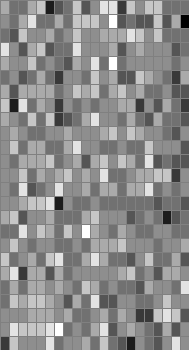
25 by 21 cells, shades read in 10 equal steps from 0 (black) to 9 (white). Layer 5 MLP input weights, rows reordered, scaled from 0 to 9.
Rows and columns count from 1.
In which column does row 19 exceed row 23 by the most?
17
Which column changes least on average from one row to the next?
9
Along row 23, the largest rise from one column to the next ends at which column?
18
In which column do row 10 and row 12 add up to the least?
20
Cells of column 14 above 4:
13
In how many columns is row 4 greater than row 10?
5
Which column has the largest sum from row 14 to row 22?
11
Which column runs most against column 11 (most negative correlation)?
8
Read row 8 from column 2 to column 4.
1 8 4
